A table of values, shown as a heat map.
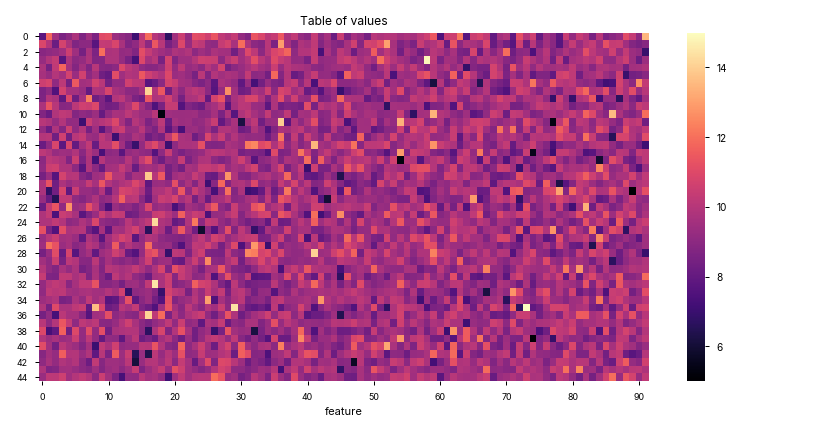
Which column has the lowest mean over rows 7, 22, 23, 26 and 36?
40
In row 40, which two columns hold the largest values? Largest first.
52, 36
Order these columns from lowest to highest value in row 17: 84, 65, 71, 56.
71, 65, 56, 84
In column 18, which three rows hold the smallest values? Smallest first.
10, 33, 34
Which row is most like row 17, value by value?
26
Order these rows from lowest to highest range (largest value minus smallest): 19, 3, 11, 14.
19, 14, 3, 11
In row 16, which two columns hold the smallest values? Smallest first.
54, 84
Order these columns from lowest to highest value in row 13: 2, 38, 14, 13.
2, 13, 14, 38
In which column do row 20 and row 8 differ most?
80
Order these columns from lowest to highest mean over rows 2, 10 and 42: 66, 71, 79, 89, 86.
66, 89, 71, 79, 86
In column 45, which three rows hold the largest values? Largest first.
23, 8, 28
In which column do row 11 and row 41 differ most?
30
